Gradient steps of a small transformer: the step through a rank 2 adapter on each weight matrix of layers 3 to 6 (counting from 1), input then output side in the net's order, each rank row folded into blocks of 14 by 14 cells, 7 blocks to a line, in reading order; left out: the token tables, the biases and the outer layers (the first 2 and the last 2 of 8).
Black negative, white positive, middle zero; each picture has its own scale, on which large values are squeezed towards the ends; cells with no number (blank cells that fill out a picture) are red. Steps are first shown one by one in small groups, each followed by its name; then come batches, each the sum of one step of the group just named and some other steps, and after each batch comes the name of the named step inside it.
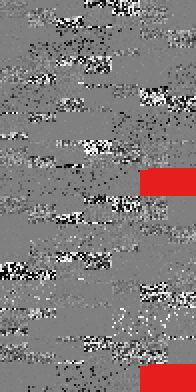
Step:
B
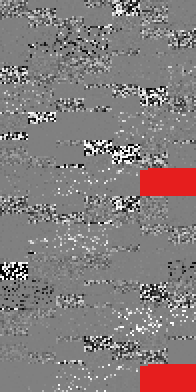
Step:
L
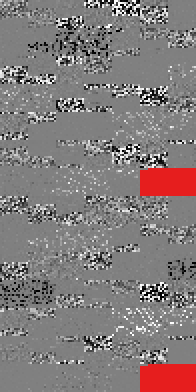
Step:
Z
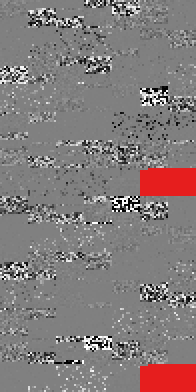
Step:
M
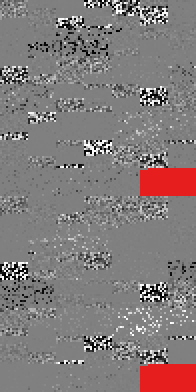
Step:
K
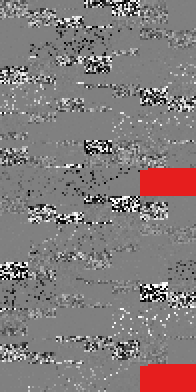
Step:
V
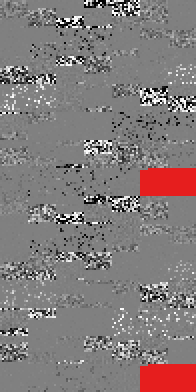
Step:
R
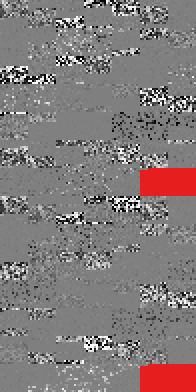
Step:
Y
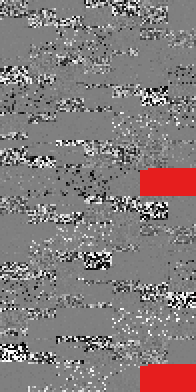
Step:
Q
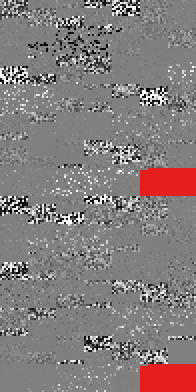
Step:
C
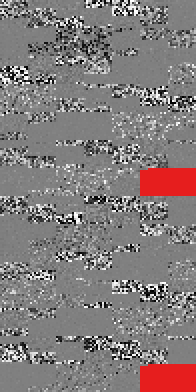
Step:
Q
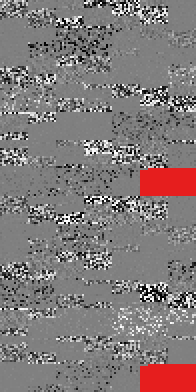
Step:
R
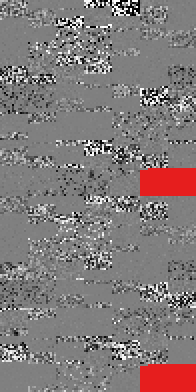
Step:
Q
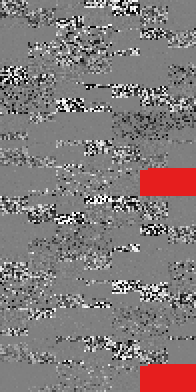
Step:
C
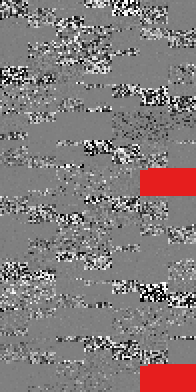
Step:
K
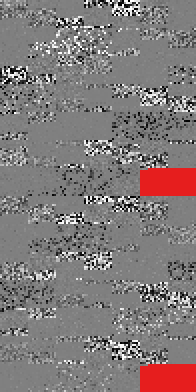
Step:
R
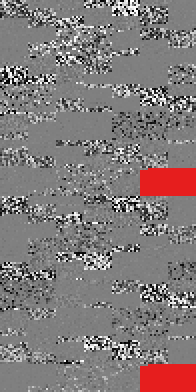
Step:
Y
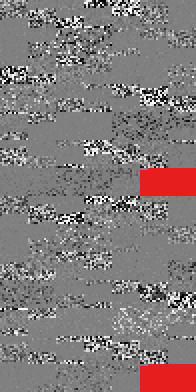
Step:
R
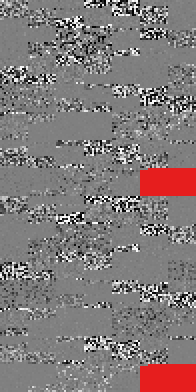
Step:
Y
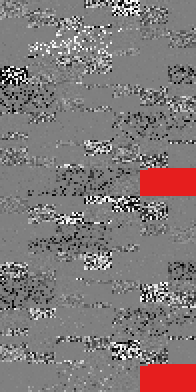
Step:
V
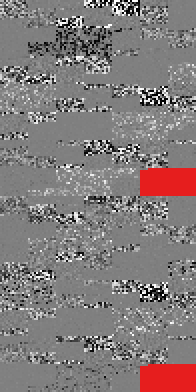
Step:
Z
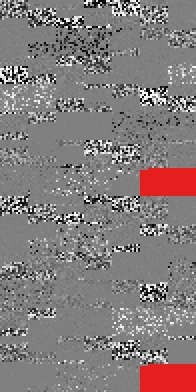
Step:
R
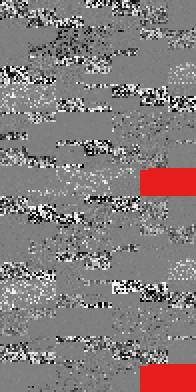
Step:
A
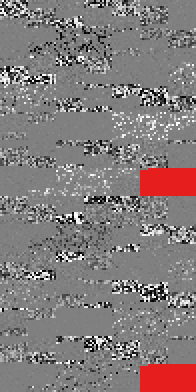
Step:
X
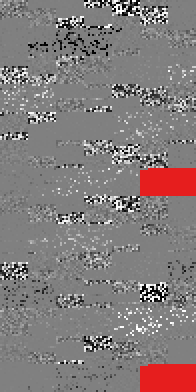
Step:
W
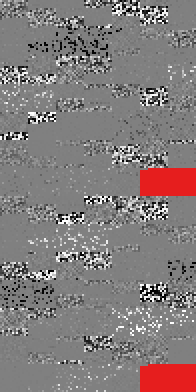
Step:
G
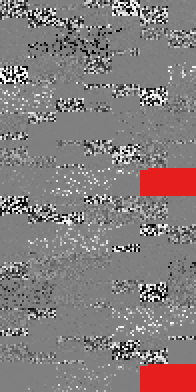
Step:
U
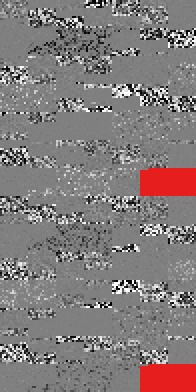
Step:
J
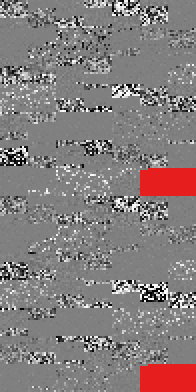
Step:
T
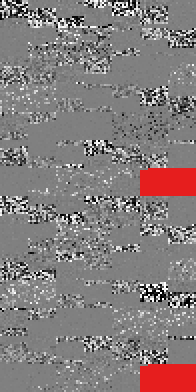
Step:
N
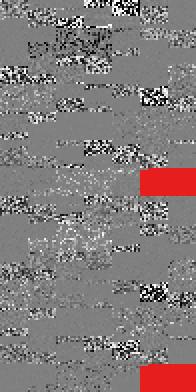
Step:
U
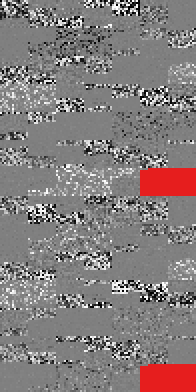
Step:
A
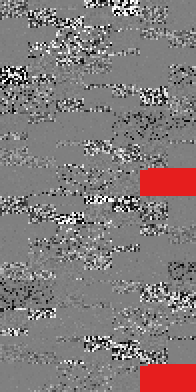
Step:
U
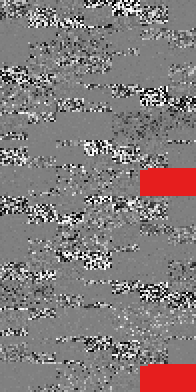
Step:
G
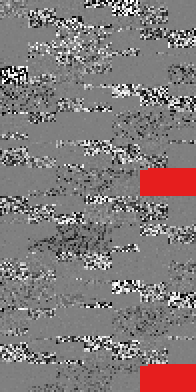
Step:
J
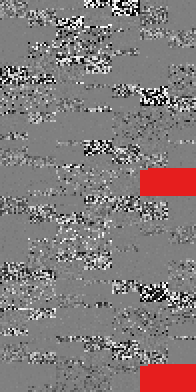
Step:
A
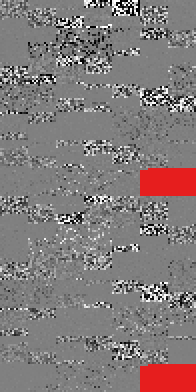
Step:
U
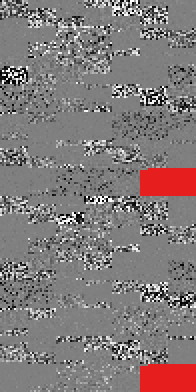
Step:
N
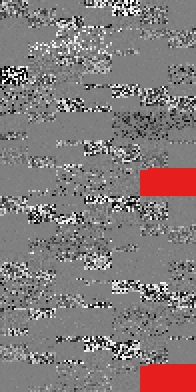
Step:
A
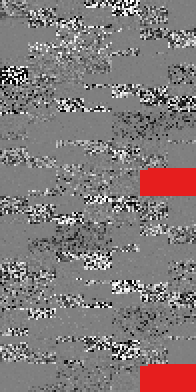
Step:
J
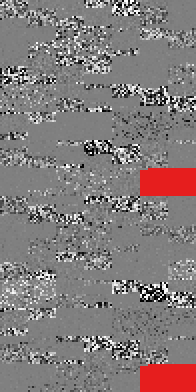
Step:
A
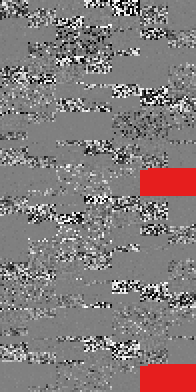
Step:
A
